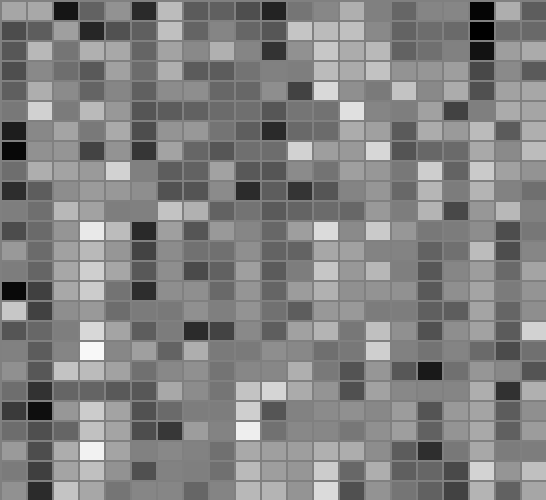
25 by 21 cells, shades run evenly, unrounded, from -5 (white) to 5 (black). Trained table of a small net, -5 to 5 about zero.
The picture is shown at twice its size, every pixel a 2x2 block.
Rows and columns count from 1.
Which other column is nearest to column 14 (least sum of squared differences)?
5
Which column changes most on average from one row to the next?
1
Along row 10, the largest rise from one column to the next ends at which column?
10
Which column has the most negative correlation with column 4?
7
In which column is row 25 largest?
2
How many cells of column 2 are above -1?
20
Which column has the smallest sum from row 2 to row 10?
14
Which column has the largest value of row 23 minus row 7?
17
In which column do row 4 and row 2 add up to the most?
19
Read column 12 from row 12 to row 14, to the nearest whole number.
-1 1 0
